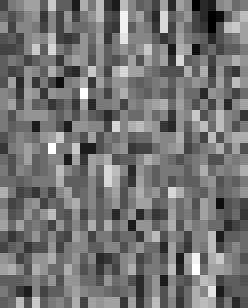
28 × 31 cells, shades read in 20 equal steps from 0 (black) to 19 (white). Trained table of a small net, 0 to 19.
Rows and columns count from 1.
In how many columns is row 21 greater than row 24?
14
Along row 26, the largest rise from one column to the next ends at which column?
22
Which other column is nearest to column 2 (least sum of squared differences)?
6
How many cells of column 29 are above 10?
4
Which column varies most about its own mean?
27
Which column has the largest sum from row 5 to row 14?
23
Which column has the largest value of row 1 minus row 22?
28
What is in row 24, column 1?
11
